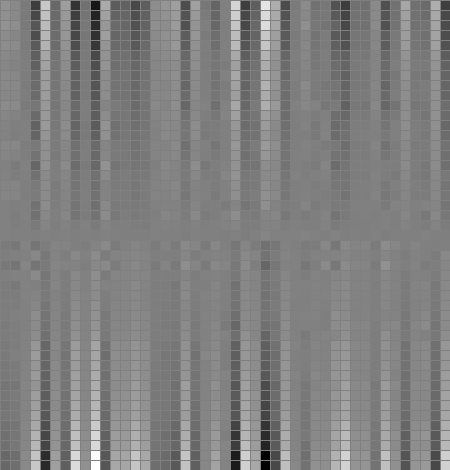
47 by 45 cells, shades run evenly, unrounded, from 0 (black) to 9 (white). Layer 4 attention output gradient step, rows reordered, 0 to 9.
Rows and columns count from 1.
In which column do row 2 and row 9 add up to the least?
10
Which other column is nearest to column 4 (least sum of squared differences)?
45
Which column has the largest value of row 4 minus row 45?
27
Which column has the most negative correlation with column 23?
31
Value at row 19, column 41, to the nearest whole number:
5
